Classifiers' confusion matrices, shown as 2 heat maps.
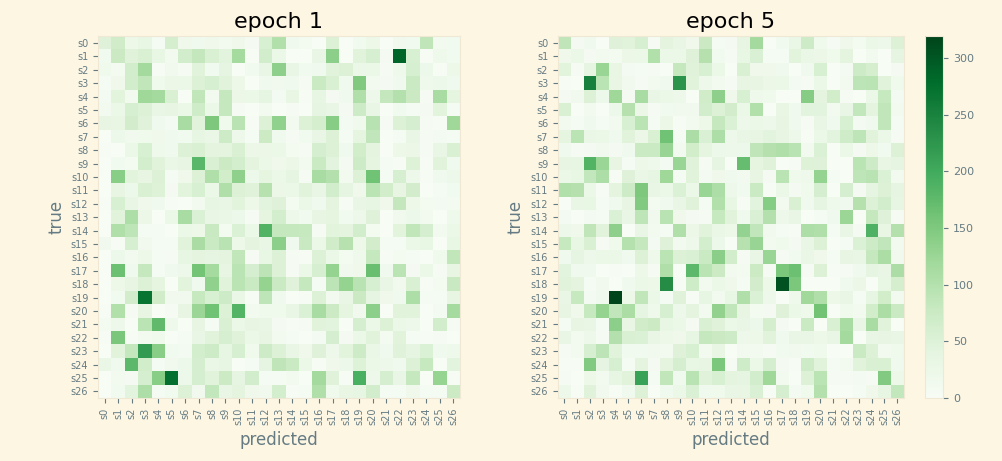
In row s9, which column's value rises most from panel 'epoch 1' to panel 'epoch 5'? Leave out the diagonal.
s2
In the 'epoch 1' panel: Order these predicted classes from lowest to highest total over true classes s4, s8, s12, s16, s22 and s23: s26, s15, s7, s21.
s15, s21, s26, s7
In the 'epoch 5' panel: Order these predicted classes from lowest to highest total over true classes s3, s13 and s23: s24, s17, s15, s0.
s0, s17, s15, s24
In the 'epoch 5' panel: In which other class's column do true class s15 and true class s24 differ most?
s12
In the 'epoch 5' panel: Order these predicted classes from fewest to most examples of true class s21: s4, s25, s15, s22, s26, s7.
s26, s15, s25, s7, s22, s4
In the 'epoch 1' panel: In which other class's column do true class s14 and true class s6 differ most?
s12
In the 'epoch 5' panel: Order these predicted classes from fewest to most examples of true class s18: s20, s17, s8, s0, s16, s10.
s20, s16, s0, s10, s8, s17
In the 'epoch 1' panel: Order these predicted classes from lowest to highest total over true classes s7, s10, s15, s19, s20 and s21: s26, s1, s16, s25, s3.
s25, s26, s1, s16, s3
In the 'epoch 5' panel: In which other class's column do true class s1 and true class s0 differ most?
s7
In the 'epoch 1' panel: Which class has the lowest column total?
s0
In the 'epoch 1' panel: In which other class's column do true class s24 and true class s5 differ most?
s2
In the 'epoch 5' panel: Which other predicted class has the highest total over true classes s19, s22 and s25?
s4
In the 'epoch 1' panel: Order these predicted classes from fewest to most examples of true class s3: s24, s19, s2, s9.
s24, s9, s2, s19
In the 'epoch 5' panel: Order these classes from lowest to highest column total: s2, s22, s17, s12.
s22, s17, s2, s12
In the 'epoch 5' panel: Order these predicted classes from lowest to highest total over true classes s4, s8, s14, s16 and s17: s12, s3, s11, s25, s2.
s3, s2, s25, s11, s12
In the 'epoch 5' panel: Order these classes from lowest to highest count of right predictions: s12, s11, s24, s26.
s24, s26, s12, s11
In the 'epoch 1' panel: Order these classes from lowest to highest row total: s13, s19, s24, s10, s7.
s7, s13, s24, s19, s10
